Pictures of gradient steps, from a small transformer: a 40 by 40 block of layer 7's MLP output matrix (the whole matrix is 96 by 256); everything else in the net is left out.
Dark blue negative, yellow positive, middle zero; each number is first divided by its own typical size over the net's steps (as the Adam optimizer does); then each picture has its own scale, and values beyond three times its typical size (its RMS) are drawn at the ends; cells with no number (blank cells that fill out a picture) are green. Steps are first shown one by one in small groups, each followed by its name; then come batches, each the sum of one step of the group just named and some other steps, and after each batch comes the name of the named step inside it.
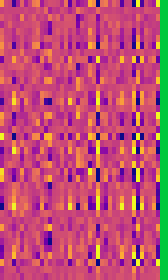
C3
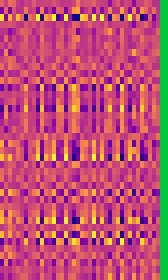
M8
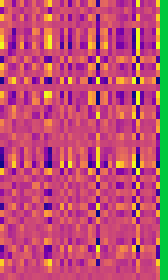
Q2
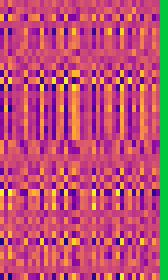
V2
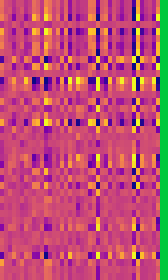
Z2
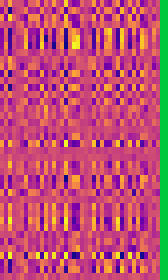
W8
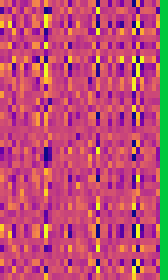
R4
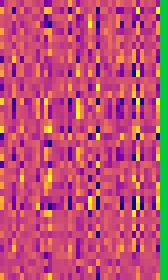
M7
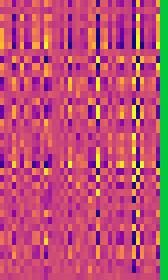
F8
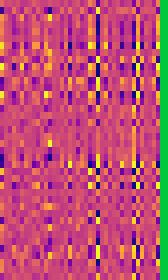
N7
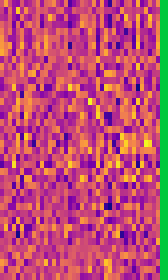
F8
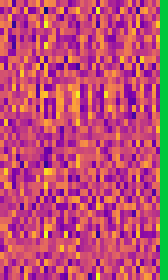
R4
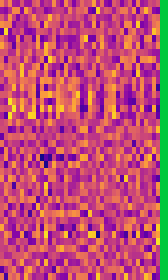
R4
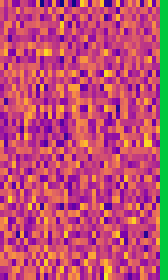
V2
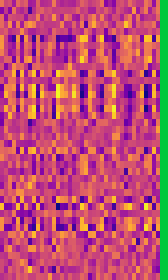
M8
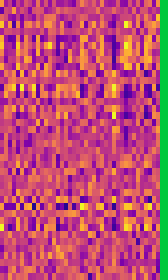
R4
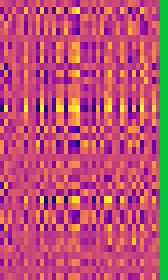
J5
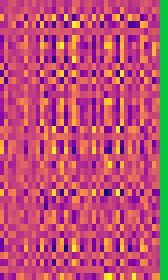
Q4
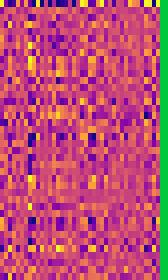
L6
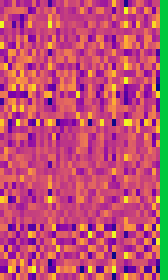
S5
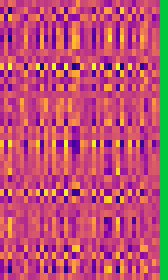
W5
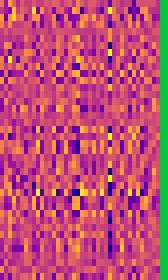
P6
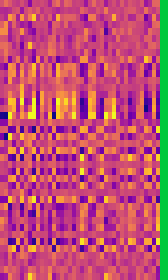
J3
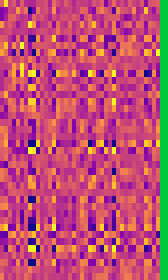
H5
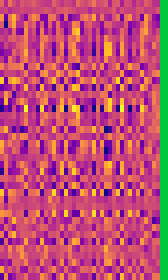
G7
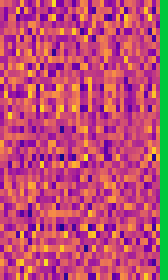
G7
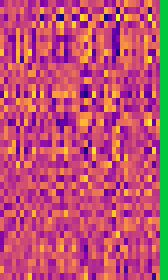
Q4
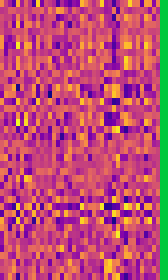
L6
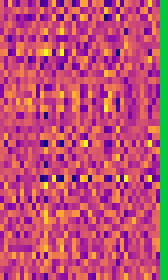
Q4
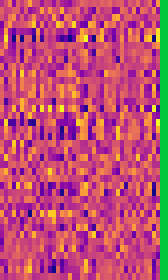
Q4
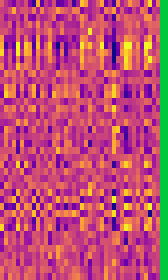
L6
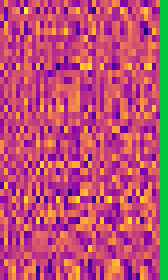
J5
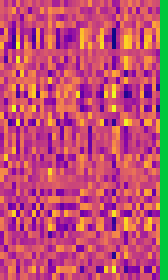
S5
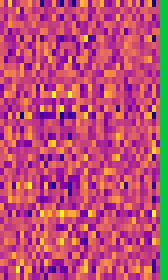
G7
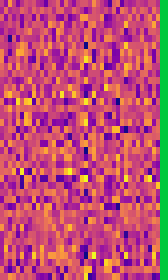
W5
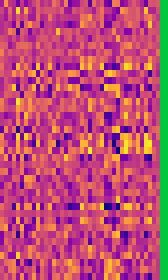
H5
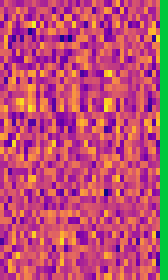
Q4
